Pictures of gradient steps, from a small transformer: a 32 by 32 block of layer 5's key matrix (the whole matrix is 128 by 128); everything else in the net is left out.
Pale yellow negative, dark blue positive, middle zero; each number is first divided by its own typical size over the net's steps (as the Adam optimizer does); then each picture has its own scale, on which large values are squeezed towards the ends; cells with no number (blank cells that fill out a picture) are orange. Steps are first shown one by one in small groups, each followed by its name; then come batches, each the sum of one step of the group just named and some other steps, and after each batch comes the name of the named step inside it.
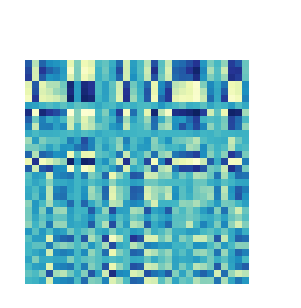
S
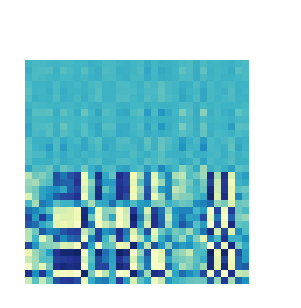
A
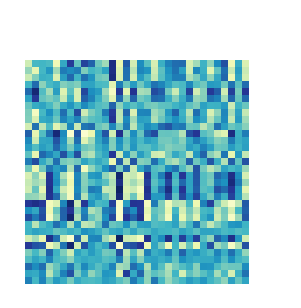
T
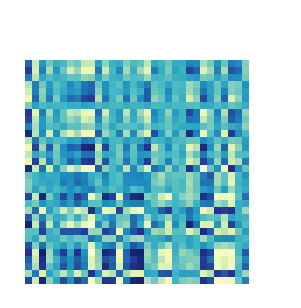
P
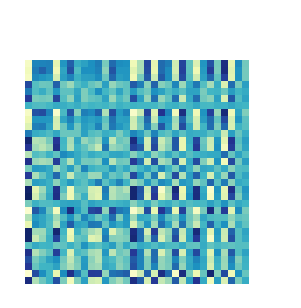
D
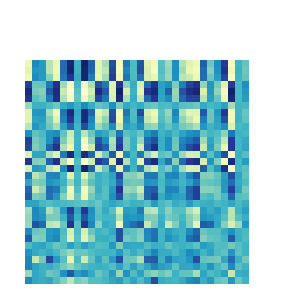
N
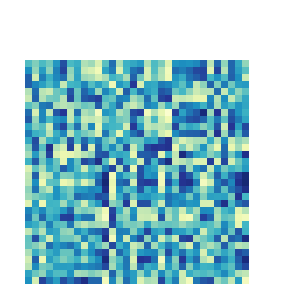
S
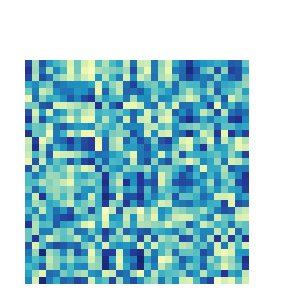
P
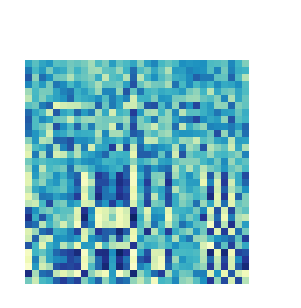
A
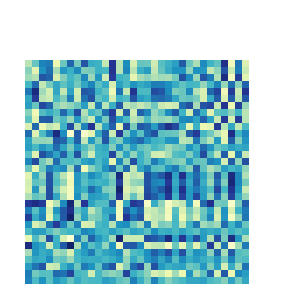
T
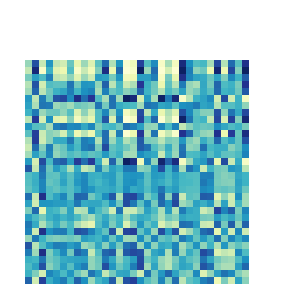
P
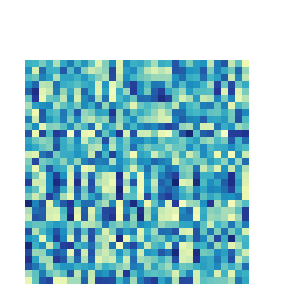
T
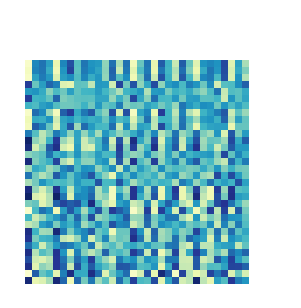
D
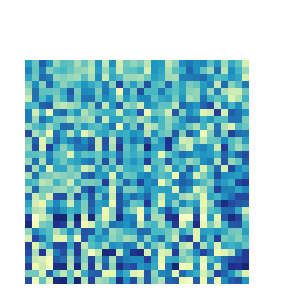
P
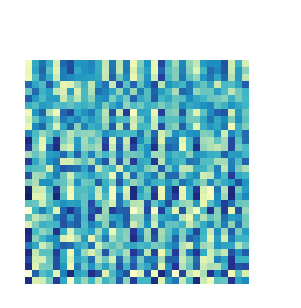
D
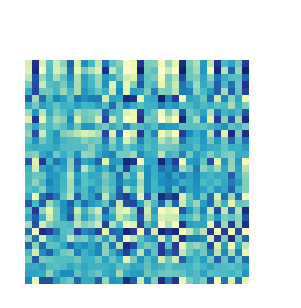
T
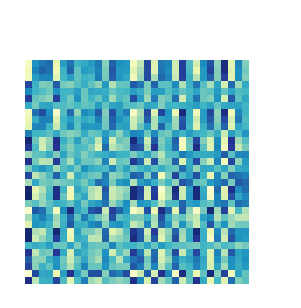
D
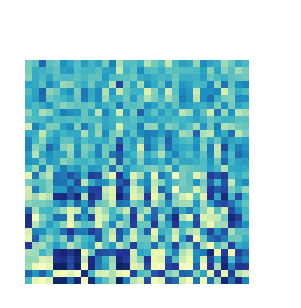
A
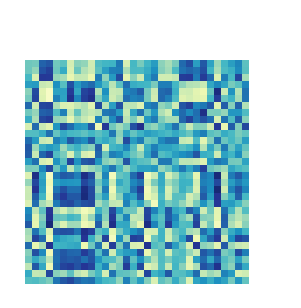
S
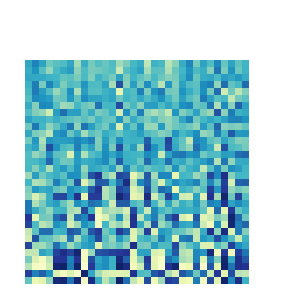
A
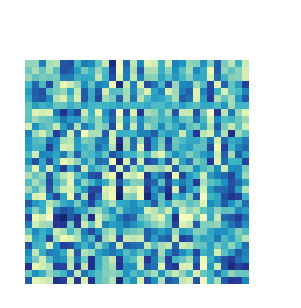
T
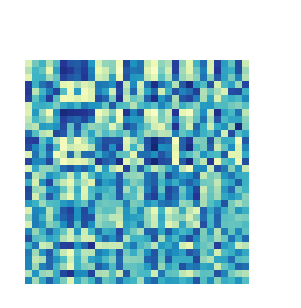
N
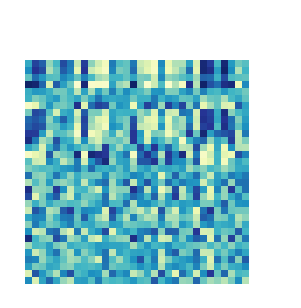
D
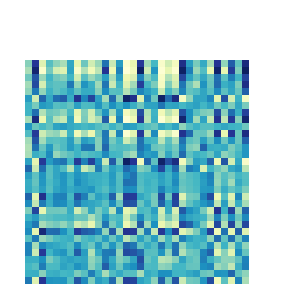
P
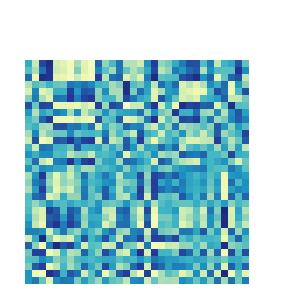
S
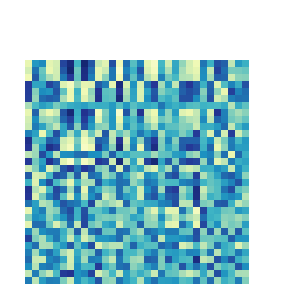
N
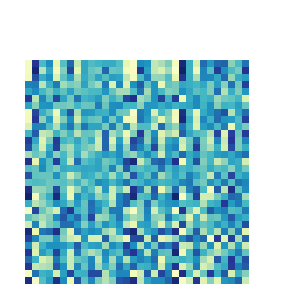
D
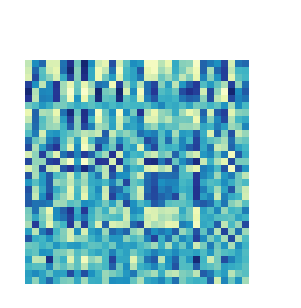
N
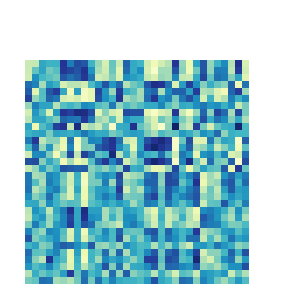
N
